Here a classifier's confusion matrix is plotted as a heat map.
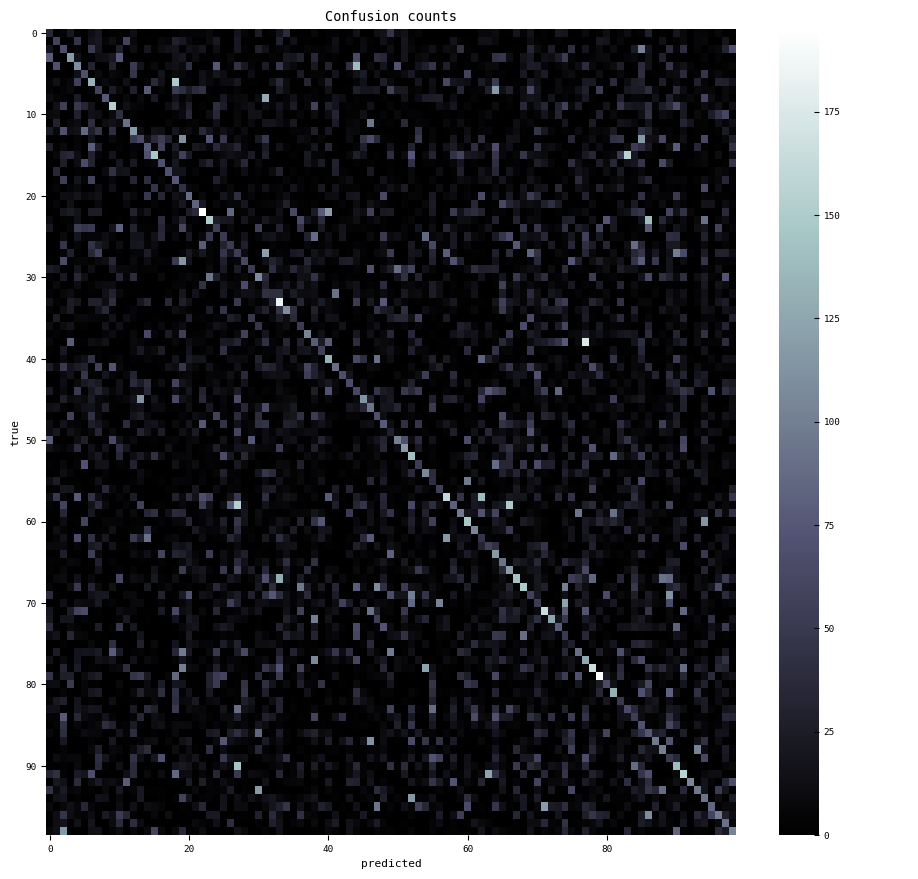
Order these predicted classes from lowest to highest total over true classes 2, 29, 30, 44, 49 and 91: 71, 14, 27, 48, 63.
48, 14, 71, 27, 63
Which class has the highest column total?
85
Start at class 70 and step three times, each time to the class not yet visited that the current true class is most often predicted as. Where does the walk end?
47
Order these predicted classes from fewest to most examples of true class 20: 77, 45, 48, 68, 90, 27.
45, 68, 77, 27, 90, 48
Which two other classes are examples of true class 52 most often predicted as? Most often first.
81, 25
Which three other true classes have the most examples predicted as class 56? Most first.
70, 89, 87
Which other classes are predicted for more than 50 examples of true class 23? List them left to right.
36, 80, 86, 94
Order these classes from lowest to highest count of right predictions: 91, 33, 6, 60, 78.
6, 60, 91, 78, 33
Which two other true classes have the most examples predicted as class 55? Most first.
83, 89
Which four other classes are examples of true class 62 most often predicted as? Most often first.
57, 14, 46, 4
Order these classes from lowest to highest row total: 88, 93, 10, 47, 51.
10, 88, 47, 93, 51
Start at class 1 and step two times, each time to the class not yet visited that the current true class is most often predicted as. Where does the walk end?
46
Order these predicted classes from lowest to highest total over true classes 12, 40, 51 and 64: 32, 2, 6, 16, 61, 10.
32, 61, 10, 16, 2, 6
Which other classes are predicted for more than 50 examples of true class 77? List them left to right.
38, 44, 85
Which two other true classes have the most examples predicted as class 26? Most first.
22, 58
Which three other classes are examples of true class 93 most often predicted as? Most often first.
30, 88, 75
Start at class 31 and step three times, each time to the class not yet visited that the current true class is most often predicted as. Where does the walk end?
94
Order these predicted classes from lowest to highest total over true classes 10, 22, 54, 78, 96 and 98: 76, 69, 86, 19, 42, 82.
42, 76, 82, 69, 19, 86
